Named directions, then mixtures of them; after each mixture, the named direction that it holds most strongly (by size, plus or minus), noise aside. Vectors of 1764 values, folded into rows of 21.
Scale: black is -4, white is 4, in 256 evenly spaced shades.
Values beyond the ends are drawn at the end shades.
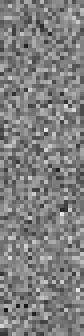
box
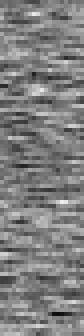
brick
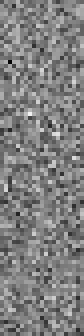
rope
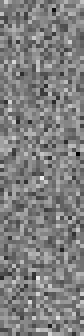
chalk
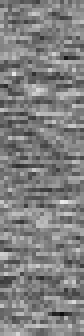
brick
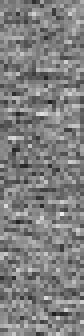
brick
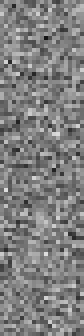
rope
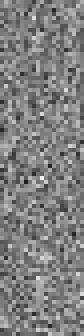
chalk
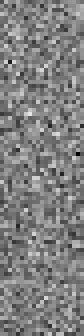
rope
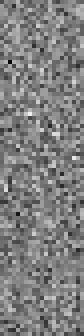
rope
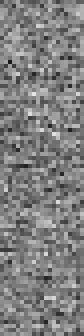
rope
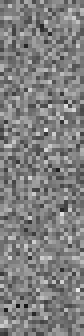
box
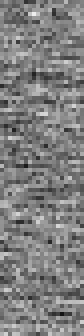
brick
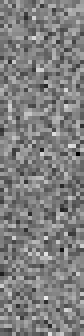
chalk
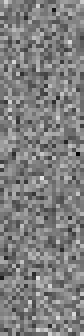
chalk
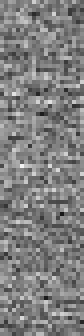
brick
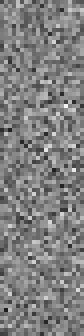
box
